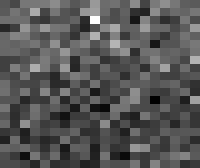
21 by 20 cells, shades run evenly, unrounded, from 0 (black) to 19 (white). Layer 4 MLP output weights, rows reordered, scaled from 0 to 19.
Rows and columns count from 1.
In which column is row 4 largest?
12
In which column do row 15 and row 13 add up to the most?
20
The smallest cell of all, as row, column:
13, 16
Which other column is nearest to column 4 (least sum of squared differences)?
17
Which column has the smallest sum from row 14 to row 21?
10
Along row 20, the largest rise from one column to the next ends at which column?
4
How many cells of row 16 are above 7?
3
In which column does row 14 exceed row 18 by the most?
1
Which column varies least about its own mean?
18
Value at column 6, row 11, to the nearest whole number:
3
